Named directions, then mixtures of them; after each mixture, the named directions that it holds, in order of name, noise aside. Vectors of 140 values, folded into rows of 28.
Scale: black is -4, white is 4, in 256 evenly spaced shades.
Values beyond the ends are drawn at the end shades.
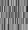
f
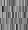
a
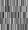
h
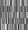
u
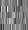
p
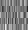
a, f, u.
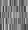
f, p, u.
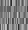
f, u.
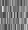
a, u.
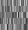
a, h, u.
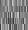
h, u.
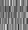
f, h, u.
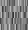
a, h.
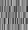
f, u.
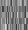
a, u.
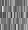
a.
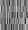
p, u.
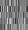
f, p.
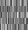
u.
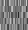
f, h.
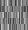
h, u.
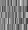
a, f, u.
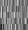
a, p.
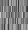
f.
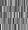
a, h, u.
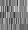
f, h, p.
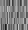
u.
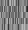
f.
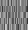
a, f, u.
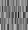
a, f, h.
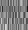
a, f, u.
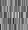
a, h, u.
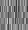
f, p, u.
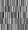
h.
